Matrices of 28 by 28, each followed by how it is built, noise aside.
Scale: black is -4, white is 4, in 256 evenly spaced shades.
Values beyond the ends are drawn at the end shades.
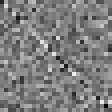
diagonal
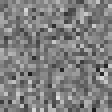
noise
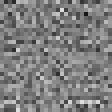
low rank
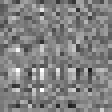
low rank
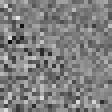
lower triangular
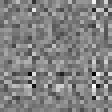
low rank
